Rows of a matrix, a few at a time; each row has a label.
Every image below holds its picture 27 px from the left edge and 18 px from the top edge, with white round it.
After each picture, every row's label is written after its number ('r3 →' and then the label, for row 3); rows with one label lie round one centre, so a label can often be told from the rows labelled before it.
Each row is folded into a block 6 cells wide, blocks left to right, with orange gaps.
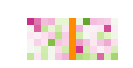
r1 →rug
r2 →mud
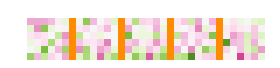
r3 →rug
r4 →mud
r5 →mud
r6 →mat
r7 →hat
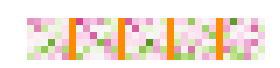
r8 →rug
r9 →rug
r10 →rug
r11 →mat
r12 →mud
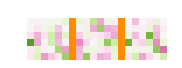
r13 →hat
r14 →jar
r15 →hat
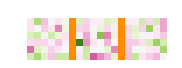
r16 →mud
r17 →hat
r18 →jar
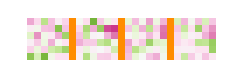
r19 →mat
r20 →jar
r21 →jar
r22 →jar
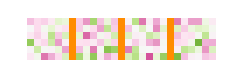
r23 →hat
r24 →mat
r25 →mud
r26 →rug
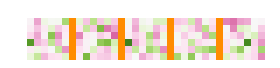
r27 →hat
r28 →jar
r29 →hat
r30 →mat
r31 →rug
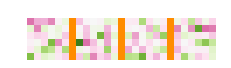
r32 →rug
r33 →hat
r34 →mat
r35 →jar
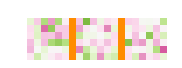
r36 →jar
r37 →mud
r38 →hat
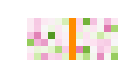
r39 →hat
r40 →mud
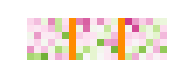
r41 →mat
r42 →rug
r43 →rug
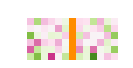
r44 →mud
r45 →mat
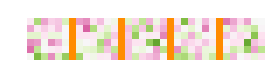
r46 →mud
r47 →rug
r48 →jar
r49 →mud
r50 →rug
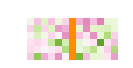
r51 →jar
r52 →rug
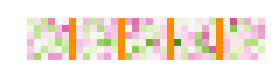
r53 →jar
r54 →jar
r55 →rug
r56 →hat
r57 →jar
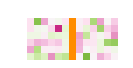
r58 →mud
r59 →jar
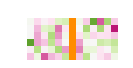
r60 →hat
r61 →jar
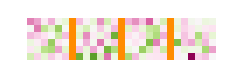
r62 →rug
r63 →mat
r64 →rug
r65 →hat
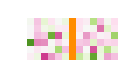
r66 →hat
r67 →mat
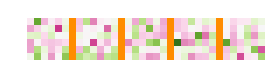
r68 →mud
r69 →mud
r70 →jar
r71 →hat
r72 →hat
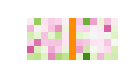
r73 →mud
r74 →mud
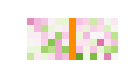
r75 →rug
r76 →mat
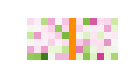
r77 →mat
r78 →mud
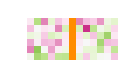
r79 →mud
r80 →rug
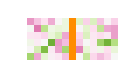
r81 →rug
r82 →jar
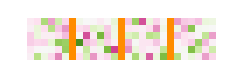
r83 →jar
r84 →hat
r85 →mud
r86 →rug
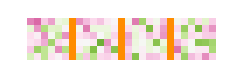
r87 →rug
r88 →rug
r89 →jar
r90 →jar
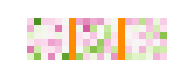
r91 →mud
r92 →rug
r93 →mat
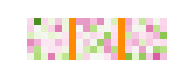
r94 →mud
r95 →rug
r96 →mat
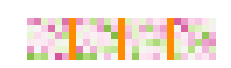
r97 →mat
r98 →mat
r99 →jar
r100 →rug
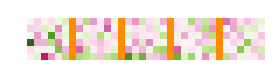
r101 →hat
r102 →mud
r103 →mat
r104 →mat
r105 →rug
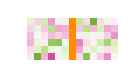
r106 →jar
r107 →jar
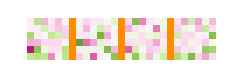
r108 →mud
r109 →hat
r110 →mud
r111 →mat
